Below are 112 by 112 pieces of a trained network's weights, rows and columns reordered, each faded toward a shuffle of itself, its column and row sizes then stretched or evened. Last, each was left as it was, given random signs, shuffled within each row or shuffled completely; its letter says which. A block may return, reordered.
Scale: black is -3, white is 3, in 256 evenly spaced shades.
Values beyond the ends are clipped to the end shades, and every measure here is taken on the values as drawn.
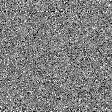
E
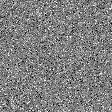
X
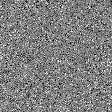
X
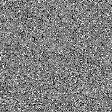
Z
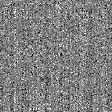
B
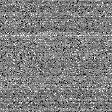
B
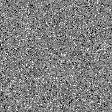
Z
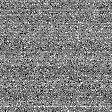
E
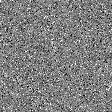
X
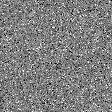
X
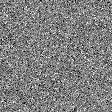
X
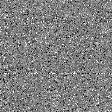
Z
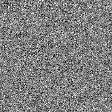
Z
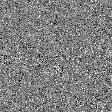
Z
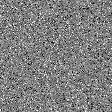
X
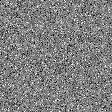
X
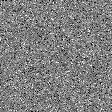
X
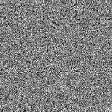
B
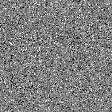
Z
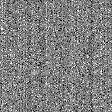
B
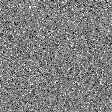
E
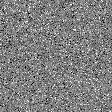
X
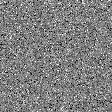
X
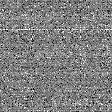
B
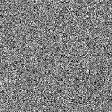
B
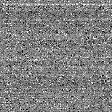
B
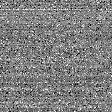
B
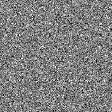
B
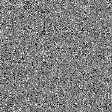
Z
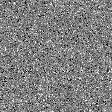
E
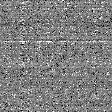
B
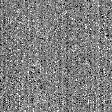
B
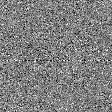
E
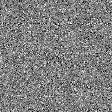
E
